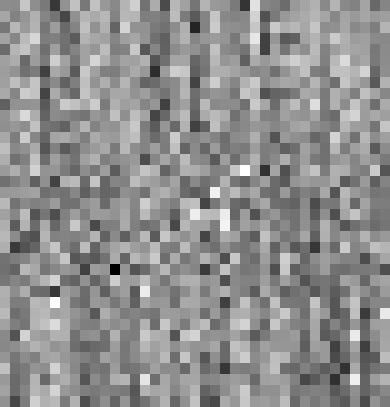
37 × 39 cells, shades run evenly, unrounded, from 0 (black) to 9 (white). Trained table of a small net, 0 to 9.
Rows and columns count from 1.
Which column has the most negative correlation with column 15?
26
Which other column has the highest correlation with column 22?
2
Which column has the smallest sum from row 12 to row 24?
32
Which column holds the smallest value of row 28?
23
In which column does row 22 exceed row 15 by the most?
15
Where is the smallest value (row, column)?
25, 12
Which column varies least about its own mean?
33
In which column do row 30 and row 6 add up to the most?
6
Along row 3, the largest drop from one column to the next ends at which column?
20
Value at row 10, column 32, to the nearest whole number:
8
